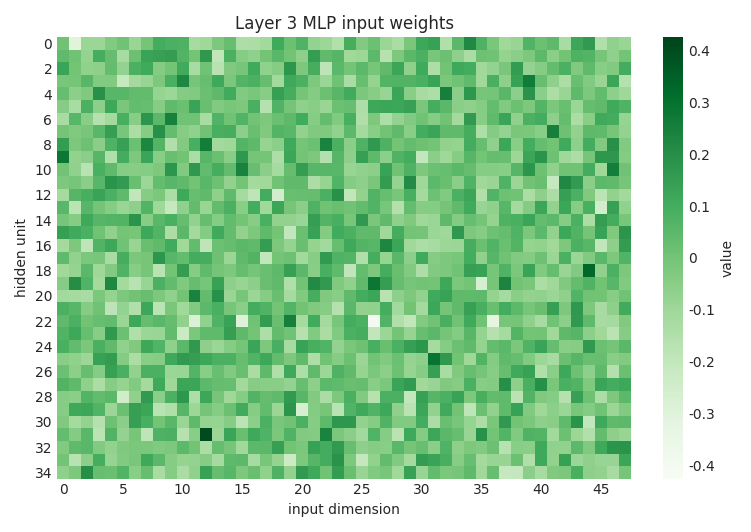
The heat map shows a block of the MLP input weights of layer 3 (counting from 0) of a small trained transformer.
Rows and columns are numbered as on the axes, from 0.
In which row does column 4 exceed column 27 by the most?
23
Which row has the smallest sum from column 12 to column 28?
0
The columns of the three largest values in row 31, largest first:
12, 22, 35
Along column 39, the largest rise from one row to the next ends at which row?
3
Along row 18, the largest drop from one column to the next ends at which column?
45
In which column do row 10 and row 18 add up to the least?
24
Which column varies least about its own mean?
33
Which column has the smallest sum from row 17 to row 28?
6
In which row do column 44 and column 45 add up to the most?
18
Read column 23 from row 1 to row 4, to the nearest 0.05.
0.05 0.05 0 0.05
